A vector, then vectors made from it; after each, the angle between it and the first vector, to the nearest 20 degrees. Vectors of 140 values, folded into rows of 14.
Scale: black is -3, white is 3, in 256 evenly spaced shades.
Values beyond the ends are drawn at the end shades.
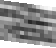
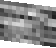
80 degrees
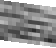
40 degrees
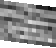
160 degrees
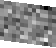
120 degrees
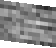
160 degrees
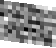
40 degrees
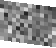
100 degrees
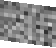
120 degrees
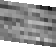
160 degrees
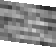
160 degrees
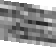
20 degrees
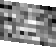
140 degrees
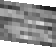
160 degrees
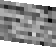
140 degrees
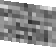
40 degrees
